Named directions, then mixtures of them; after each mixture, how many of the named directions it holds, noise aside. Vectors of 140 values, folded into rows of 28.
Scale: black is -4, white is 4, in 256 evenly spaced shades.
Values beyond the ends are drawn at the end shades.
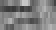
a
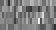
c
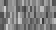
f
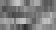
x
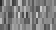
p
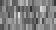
three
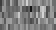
four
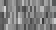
one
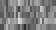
three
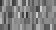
one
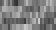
three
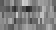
two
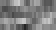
one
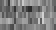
three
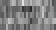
four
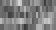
two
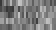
three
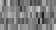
three
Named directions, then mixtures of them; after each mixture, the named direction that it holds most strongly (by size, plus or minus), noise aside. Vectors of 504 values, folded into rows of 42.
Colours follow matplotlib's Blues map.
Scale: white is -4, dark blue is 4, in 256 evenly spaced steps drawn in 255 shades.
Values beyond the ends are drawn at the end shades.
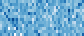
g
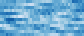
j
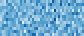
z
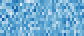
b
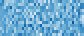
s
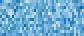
b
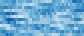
j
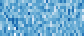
g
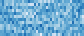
s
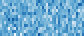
g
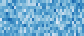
z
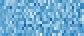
s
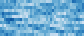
j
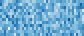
s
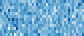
g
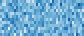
z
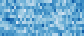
j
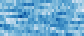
j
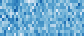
b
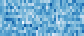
z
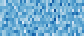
z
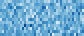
s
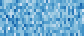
s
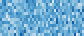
z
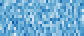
s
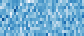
b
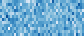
b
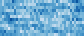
j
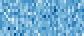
g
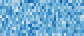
b
